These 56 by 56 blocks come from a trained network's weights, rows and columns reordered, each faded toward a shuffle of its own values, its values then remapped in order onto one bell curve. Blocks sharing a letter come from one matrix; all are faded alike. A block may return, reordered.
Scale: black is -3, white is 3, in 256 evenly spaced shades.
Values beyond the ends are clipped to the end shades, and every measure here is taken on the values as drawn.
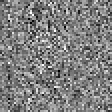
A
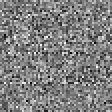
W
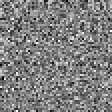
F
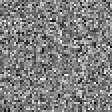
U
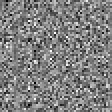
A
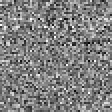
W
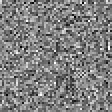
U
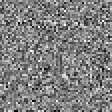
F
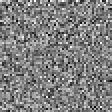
F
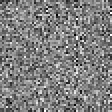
A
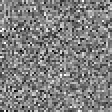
F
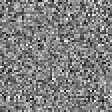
F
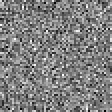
U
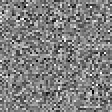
F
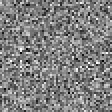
U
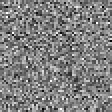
F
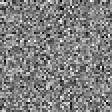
U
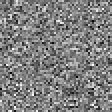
F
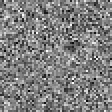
U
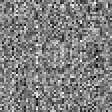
A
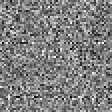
W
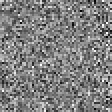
A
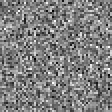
U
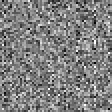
A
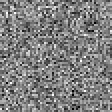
U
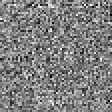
W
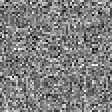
F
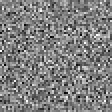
F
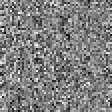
A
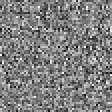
F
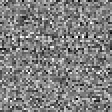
W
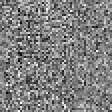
A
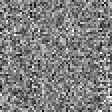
A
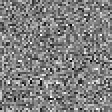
F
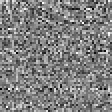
W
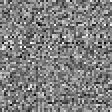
W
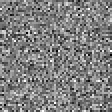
W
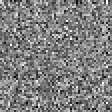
U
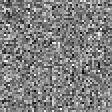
A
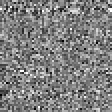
W
